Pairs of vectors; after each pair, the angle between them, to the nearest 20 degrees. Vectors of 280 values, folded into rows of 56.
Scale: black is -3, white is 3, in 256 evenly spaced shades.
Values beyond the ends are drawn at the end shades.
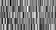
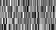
160 degrees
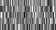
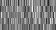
40 degrees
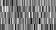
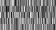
100 degrees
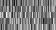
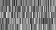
20 degrees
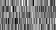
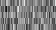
60 degrees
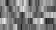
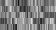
140 degrees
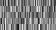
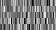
100 degrees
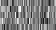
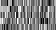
20 degrees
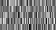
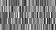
140 degrees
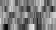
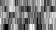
20 degrees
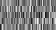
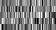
160 degrees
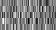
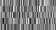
140 degrees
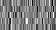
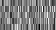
80 degrees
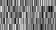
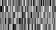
140 degrees
